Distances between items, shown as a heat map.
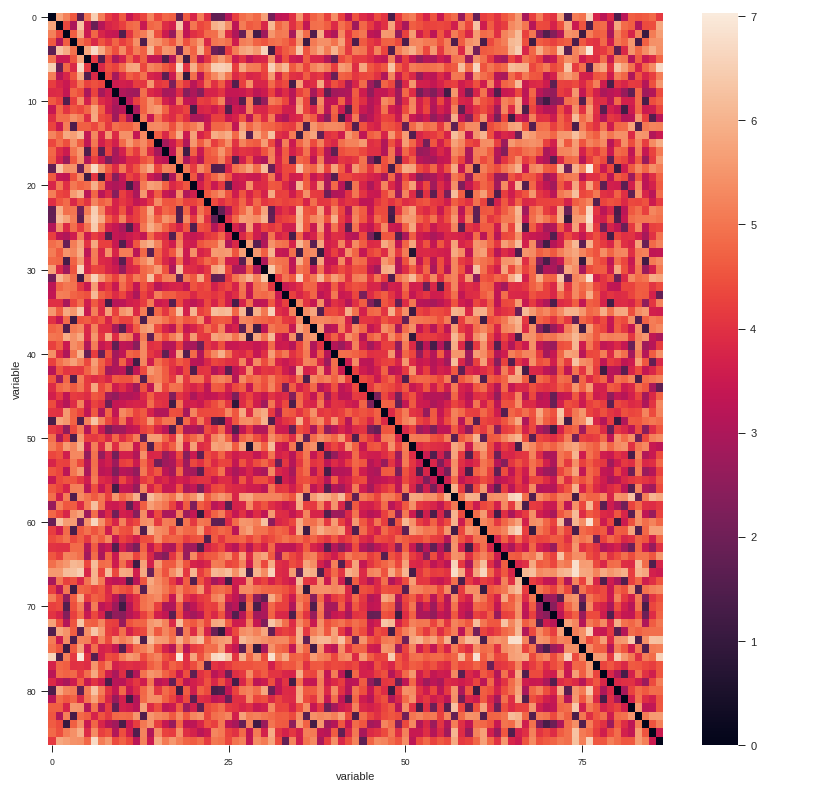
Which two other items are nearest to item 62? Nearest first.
22, 77
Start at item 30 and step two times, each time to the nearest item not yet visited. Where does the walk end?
72
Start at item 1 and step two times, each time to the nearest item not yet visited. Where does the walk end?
6
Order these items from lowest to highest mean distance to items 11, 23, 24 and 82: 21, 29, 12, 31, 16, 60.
60, 31, 12, 21, 29, 16
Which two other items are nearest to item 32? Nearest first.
55, 53
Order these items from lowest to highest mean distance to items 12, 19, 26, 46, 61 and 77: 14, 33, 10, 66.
10, 33, 14, 66
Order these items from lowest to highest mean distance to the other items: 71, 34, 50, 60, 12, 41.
71, 34, 12, 41, 50, 60
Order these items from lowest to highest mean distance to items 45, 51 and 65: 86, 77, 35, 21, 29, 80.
35, 21, 86, 77, 80, 29
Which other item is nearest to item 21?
59
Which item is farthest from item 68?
66
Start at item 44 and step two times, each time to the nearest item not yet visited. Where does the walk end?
33
